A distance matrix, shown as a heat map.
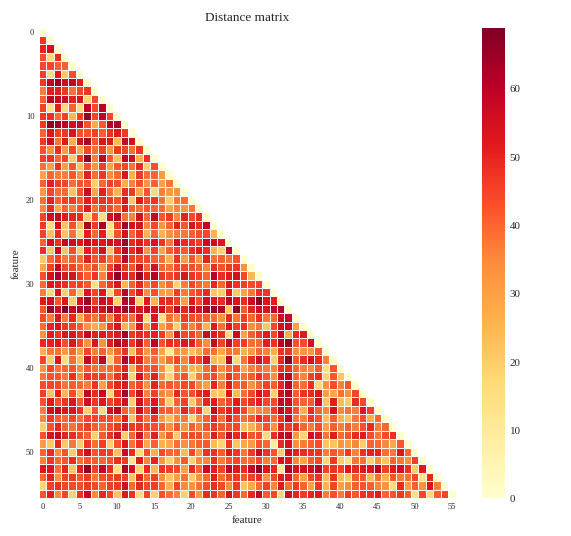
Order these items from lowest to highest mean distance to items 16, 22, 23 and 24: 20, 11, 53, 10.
53, 20, 10, 11
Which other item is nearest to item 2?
21
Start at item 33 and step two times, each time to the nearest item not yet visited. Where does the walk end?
36
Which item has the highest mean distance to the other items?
33
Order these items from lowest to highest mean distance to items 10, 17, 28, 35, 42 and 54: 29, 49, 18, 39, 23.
49, 18, 29, 39, 23
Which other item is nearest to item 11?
48
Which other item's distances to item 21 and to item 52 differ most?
32
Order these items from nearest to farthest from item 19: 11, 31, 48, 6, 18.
18, 31, 48, 11, 6
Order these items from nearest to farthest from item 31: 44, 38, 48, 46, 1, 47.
1, 38, 47, 46, 44, 48
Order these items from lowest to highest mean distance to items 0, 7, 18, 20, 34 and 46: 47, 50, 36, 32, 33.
47, 50, 36, 32, 33
